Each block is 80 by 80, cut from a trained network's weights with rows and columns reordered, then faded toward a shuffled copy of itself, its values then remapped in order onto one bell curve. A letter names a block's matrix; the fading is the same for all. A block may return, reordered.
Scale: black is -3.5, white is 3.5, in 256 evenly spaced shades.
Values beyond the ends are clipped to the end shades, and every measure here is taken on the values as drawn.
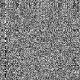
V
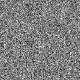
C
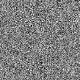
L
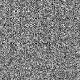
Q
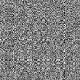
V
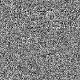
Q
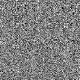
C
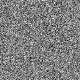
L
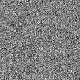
C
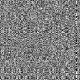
V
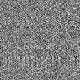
V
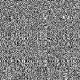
V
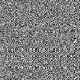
V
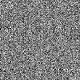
L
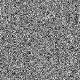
L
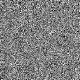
L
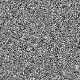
L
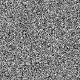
L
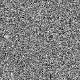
L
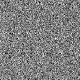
Q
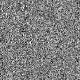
L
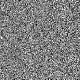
L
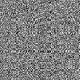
V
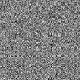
V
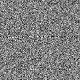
Q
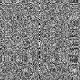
V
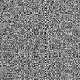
V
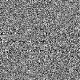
Q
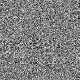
Q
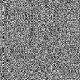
V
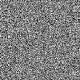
C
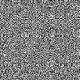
V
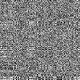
V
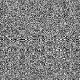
Q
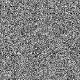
Q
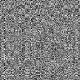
V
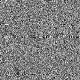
Q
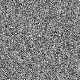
C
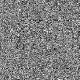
Q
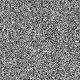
Q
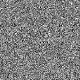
C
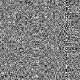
V
